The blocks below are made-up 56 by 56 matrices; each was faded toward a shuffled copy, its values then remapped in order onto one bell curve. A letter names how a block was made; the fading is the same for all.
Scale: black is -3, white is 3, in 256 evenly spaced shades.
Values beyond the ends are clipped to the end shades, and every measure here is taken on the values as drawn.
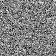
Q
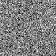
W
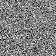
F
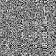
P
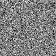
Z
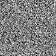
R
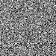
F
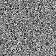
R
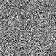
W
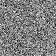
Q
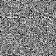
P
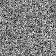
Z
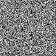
Z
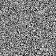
R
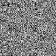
W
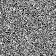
Q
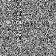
W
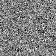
R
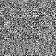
P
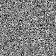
R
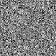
W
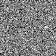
F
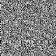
W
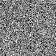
Z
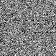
F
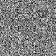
W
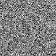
W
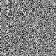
W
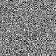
P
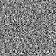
P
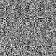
P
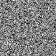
Z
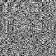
W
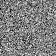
Q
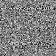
F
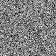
Q
